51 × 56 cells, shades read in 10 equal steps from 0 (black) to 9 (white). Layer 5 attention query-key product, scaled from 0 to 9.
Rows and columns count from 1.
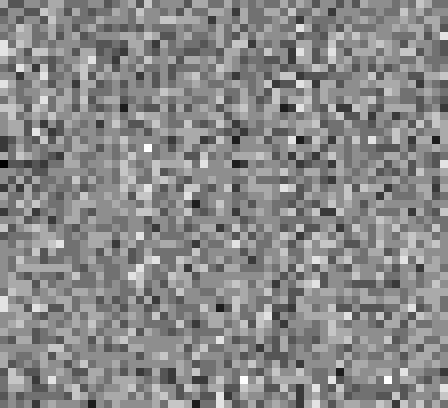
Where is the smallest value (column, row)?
1, 21
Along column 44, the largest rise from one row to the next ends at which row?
40
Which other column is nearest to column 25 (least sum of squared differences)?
54
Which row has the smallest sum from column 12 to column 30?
7
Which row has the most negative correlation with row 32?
41
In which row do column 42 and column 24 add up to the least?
23
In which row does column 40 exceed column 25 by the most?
51
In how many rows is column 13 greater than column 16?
18
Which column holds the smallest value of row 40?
35
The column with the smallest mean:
37
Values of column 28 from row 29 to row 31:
2 6 4
